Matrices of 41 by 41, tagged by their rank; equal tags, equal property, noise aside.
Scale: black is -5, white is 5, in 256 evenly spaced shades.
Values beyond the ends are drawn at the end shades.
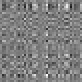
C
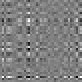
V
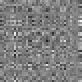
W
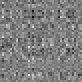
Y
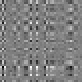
V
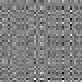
C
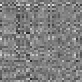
Y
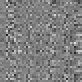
Y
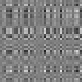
V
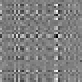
V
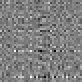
Y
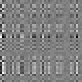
V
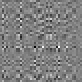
W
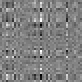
V
